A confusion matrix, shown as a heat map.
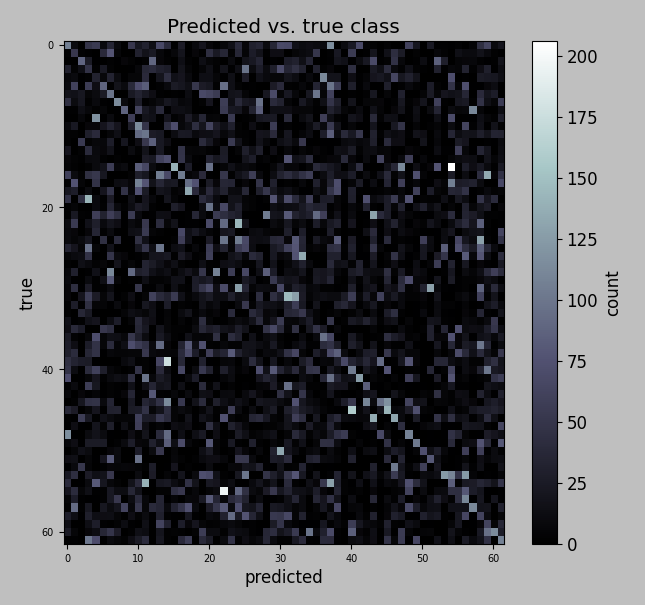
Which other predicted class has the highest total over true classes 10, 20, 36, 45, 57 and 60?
40
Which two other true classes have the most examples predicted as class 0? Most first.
48, 41
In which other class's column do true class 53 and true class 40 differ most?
56
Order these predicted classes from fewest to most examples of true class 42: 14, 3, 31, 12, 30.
30, 14, 12, 3, 31
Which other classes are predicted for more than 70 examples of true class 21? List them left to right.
28, 31, 35, 43
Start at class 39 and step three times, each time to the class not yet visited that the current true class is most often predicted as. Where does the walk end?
32
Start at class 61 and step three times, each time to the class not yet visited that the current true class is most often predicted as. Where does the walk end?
13
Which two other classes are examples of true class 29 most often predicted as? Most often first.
6, 48
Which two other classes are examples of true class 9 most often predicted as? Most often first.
4, 54
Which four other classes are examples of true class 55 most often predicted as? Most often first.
22, 24, 56, 48
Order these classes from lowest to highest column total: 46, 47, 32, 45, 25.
46, 47, 25, 45, 32
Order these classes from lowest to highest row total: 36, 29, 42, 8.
42, 29, 8, 36
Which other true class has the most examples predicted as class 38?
24
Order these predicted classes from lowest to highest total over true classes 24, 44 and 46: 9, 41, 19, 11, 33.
41, 9, 19, 11, 33
